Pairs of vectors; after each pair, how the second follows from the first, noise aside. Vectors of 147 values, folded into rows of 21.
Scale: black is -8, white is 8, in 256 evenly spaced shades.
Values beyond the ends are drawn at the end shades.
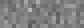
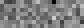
wrapped around, negated, scaled up.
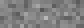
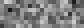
wrapped around, negated, scaled up.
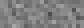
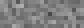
copied.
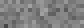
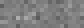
reversed, negated, partly zeroed.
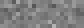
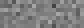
sign-scrambled.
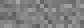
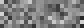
wrapped around, scaled up.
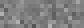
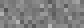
copied.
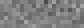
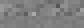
reversed, negated, partly zeroed.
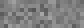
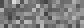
wrapped around, negated, scaled up.
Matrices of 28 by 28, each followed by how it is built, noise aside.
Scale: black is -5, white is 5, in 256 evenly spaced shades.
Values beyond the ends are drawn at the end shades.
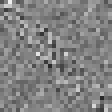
banded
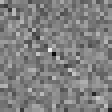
diagonal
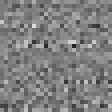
uneven rows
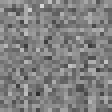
blocks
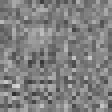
low rank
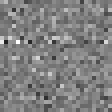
uneven rows
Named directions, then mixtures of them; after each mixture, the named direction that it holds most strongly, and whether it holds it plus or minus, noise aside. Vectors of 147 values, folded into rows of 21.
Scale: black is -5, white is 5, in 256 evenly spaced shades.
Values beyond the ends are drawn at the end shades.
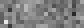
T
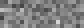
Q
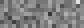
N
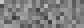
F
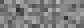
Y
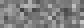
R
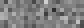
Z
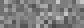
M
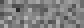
Y, plus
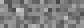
Y, minus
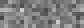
Q, plus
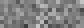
M, plus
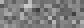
R, plus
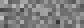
Q, minus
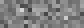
Y, minus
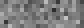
T, minus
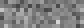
Q, plus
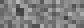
Y, plus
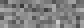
Q, plus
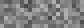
R, minus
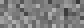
N, minus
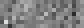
T, plus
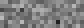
Q, minus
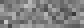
T, plus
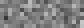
R, plus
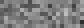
R, minus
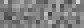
N, plus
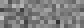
Q, minus
